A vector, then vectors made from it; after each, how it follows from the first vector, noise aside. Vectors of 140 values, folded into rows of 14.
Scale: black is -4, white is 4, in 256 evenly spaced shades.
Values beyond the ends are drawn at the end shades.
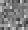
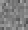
shrunk.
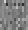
wrapped around, negated, partly zeroed.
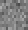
reversed, negated, shrunk.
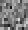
negated.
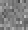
shrunk.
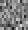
negated.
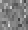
partly zeroed.
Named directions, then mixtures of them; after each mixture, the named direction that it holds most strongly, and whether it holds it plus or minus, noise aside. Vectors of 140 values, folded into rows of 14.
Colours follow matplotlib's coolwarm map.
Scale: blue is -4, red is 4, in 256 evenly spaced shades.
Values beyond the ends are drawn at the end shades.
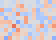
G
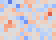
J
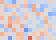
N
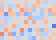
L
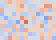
G, plus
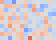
N, plus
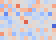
L, plus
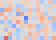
G, minus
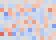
L, plus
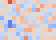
J, minus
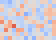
G, plus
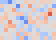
J, plus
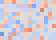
N, minus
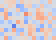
G, minus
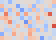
L, minus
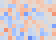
L, plus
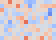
J, minus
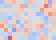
N, minus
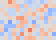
J, minus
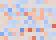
L, minus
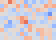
J, minus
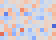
L, plus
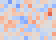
J, plus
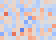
L, minus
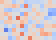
N, plus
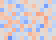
G, minus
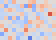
N, minus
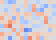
N, plus
